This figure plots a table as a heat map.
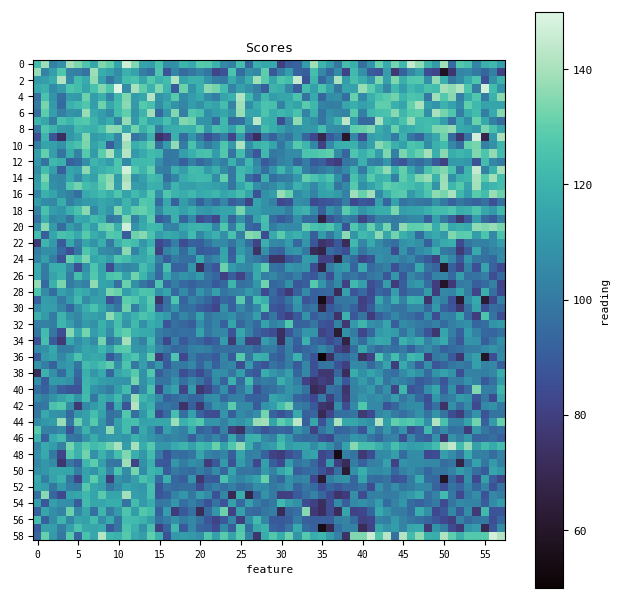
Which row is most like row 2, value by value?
44
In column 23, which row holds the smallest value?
26
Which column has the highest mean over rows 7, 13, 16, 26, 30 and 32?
11
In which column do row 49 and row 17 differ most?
3
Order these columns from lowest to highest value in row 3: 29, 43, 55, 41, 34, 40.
43, 34, 29, 41, 40, 55
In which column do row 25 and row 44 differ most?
50
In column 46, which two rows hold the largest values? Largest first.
0, 7
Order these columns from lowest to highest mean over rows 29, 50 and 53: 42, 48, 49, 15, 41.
48, 15, 41, 49, 42
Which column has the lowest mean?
35
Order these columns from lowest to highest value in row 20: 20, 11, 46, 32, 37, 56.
32, 37, 20, 46, 56, 11
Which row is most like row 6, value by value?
4
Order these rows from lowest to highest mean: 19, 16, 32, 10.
19, 32, 10, 16
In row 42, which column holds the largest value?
12
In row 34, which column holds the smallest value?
38
